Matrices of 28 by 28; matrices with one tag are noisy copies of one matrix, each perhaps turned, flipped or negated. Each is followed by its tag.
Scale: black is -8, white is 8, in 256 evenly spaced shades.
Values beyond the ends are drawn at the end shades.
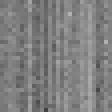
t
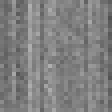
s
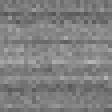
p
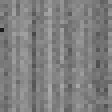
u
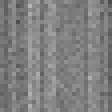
s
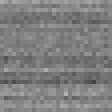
s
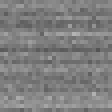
u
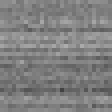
t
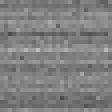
u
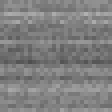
p
